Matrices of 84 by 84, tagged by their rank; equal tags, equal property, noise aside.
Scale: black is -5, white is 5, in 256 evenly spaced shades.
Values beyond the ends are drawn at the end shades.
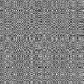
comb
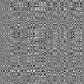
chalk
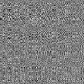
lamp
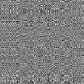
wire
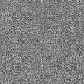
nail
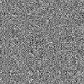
nail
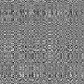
comb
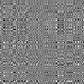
chalk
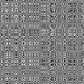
chalk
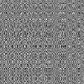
comb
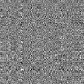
lamp
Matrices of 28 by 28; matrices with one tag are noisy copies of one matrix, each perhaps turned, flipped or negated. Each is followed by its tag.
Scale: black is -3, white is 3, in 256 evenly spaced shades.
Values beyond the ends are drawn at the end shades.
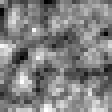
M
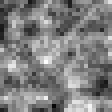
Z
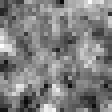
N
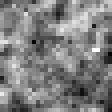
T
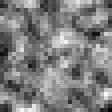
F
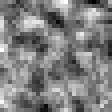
M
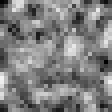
F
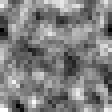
F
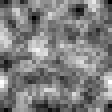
F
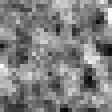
M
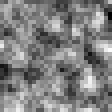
M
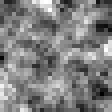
N
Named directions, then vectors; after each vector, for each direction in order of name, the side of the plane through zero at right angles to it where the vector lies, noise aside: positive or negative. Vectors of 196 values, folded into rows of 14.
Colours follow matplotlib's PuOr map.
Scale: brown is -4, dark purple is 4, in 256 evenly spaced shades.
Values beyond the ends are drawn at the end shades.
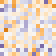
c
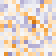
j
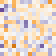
positive, positive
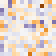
positive, positive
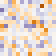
positive, positive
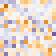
negative, negative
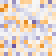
negative, negative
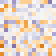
negative, negative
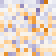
negative, positive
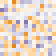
positive, positive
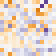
positive, negative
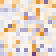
positive, negative
